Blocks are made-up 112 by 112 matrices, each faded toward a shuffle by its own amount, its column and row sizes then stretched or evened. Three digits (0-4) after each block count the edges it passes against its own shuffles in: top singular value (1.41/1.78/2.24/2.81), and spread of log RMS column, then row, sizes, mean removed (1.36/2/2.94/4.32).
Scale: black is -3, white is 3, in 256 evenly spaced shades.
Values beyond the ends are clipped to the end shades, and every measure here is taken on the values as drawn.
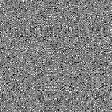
3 0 1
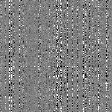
3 4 1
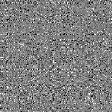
3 2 2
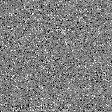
0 0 2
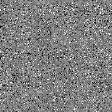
0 2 2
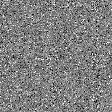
0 1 0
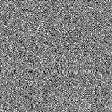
3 0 0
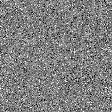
1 1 0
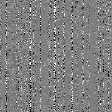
2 4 0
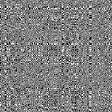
4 3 3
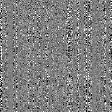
2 4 1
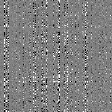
1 4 2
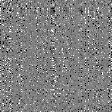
3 3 2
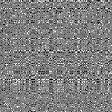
4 1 3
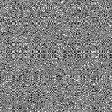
4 0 2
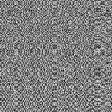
4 1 1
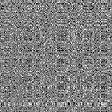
4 1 2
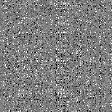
2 3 1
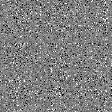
1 2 2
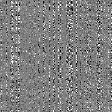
3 4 1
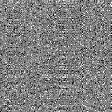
3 2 0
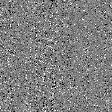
0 2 0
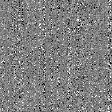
0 3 1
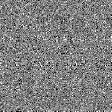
2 1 2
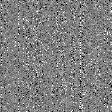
1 3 0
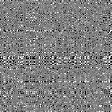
4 2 3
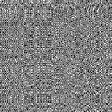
4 2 0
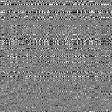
4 0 4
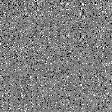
2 1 2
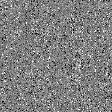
1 2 0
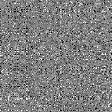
3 1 2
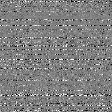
3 1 4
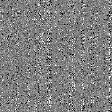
2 3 1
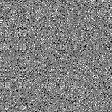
3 0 0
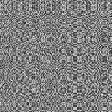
4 1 1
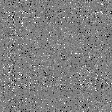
0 2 2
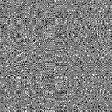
4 1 1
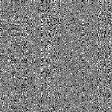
3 3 1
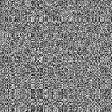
4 2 1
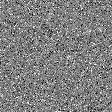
1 0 0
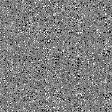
1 2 1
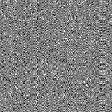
4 2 0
